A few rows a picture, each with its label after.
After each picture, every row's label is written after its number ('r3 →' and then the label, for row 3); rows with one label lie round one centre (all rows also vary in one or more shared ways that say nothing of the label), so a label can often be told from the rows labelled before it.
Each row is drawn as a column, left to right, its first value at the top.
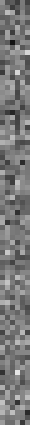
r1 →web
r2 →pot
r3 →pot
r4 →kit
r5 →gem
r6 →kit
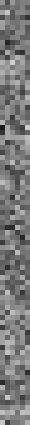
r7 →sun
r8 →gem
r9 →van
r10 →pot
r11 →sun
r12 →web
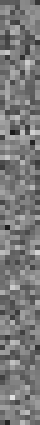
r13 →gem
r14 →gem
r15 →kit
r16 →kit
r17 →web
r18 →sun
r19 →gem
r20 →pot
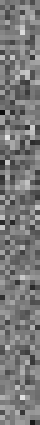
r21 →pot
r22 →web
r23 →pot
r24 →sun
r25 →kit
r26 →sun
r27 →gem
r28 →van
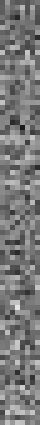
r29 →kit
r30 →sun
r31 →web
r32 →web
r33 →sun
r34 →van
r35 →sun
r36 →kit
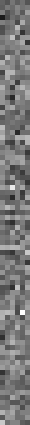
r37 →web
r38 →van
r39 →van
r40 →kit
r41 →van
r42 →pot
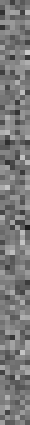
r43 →web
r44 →gem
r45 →gem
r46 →pot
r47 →van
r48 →gem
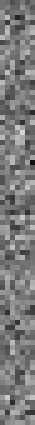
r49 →pot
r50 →kit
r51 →van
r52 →web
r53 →web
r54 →kit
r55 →kit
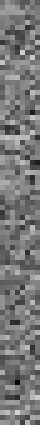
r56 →sun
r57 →sun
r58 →sun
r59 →sun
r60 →gem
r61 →web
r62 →pot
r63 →gem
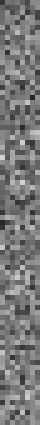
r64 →van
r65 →pot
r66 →kit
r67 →kit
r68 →sun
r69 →kit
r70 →van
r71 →web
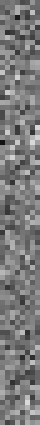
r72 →kit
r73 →van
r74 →van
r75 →sun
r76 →gem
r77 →web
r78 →sun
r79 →web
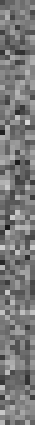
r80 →sun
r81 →gem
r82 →van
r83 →pot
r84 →pot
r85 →sun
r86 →van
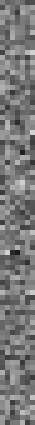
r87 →pot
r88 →gem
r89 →kit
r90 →kit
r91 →sun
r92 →gem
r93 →gem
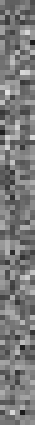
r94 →kit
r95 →pot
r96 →van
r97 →gem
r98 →kit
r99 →kit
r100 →kit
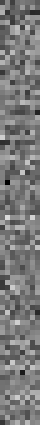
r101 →gem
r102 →van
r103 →kit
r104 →kit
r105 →web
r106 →kit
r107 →van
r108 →kit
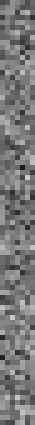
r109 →gem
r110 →gem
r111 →gem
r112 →web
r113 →pot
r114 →gem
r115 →van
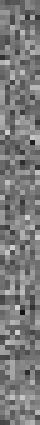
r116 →gem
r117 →gem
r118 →kit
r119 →gem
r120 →kit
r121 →web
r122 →kit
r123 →web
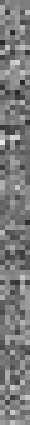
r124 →sun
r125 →kit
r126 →sun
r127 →sun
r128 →kit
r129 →pot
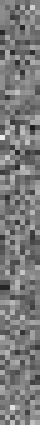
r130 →sun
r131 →van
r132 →web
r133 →pot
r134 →web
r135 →pot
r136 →sun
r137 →sun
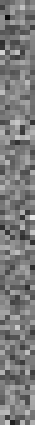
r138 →van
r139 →web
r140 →gem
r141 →gem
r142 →sun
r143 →van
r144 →web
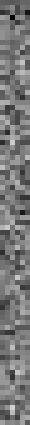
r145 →kit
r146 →kit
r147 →web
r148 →kit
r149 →van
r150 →van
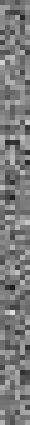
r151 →sun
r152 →van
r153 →van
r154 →kit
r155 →web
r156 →sun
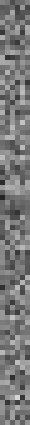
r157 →van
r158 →kit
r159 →gem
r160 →kit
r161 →van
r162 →kit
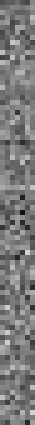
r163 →gem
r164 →gem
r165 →van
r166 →kit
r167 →van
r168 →gem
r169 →sun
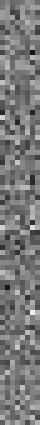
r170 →pot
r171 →sun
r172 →kit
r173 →web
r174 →sun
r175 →gem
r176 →pot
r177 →web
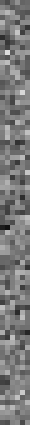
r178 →gem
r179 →gem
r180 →pot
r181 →kit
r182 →van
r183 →web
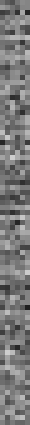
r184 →van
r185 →van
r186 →van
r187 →van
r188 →pot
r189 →van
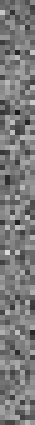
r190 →pot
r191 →pot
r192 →van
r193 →pot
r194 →kit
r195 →web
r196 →kit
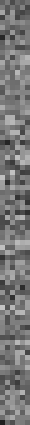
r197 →gem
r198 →van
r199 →gem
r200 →van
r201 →van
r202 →van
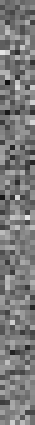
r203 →van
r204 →kit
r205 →web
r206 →pot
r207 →web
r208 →van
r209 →kit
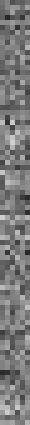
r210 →web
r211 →web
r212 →sun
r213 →web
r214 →van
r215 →web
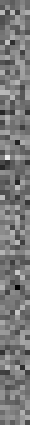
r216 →pot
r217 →van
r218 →pot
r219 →van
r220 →sun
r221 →pot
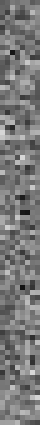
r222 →web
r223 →kit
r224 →sun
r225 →web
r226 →van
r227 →van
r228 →gem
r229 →gem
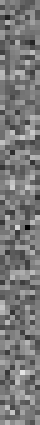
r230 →pot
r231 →web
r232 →sun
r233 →kit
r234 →kit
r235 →gem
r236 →gem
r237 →van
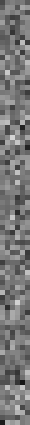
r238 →gem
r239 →sun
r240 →web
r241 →web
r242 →sun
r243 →kit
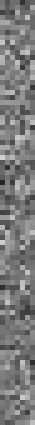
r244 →van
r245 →van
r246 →van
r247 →sun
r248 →kit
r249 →kit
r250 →sun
